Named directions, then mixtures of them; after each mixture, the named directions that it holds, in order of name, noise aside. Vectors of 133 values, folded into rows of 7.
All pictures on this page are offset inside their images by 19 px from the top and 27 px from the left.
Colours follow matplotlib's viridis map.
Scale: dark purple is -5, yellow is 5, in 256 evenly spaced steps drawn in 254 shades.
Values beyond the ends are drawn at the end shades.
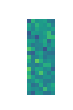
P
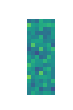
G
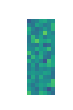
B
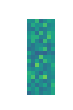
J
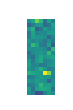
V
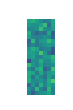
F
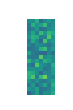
J.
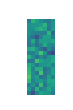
F, P.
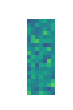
B.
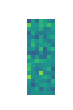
G, P.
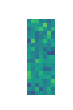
F, J, P.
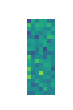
G, P.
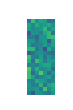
P.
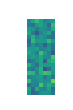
B, F, V.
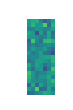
F, J.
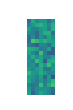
B, F, P.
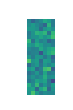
F.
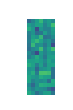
B, G, V.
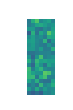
J, P, V.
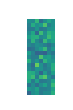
J.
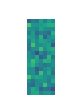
G.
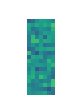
B, G, J.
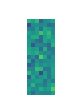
G, J.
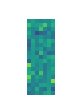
F, G.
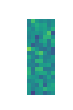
F, G, P.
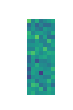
G, P.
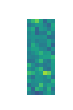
F, V.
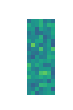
G, V.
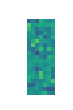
B, G.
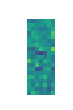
F, G, J.
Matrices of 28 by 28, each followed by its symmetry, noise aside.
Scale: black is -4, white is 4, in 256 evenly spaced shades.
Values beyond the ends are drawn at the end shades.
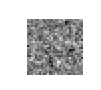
antisymmetric.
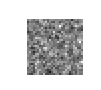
antisymmetric.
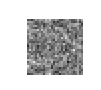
mirrored top to bottom.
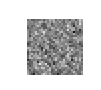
no symmetry.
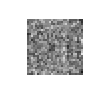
mirrored top to bottom.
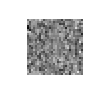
mirrored top to bottom.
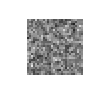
antisymmetric.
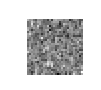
no symmetry.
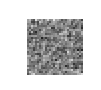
no symmetry.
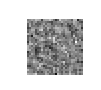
antisymmetric.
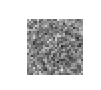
symmetric.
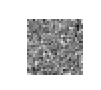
symmetric.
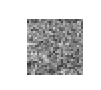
no symmetry.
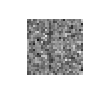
mirrored top to bottom.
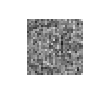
mirrored top to bottom.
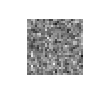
no symmetry.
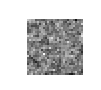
no symmetry.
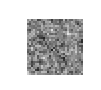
symmetric across the other diagonal.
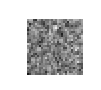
no symmetry.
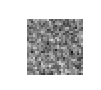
antisymmetric.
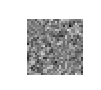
antisymmetric.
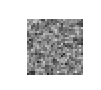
symmetric.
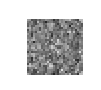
mirrored top to bottom.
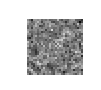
symmetric across the other diagonal.
